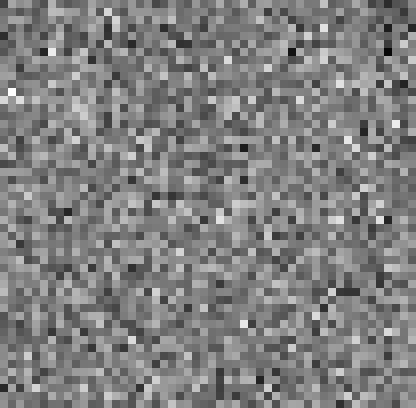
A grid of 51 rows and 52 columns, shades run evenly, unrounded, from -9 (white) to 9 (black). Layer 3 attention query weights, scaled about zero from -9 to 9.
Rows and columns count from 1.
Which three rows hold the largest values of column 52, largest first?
4, 18, 12
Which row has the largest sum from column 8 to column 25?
6
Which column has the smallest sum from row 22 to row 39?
30
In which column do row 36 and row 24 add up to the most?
48
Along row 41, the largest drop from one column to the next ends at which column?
31
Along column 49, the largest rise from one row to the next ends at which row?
43
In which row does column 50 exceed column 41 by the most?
1
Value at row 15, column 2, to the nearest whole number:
2
